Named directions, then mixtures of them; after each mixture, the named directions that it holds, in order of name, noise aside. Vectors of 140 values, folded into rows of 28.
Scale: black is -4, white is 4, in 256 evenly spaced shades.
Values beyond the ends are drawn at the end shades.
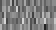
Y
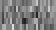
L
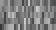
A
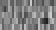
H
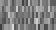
A, L.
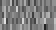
Y.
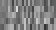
A, Y.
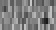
H.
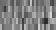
H.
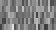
A, L.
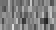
H, L.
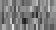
L.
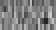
H.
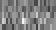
L, Y.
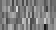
A, Y.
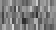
L.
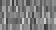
Y.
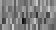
L, Y.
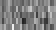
H, L.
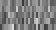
A, L.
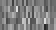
A, Y.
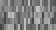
A.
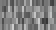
A, H.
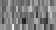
H, L.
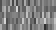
Y.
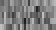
A, L.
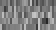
H, L.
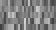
A.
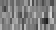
H.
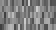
A.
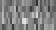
L.
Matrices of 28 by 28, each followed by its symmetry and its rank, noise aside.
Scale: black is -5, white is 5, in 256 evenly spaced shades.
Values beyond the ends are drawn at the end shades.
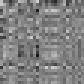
no symmetry, rank two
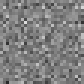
no symmetry, rank four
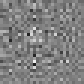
no symmetry, rank four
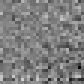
no symmetry, rank four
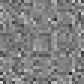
antisymmetric, rank four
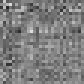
no symmetry, rank four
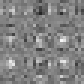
no symmetry, rank two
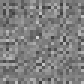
symmetric, rank four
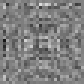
antisymmetric, rank two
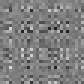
no symmetry, rank two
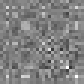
symmetric, rank three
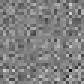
symmetric, rank four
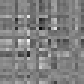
antisymmetric, rank two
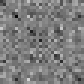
symmetric, rank four
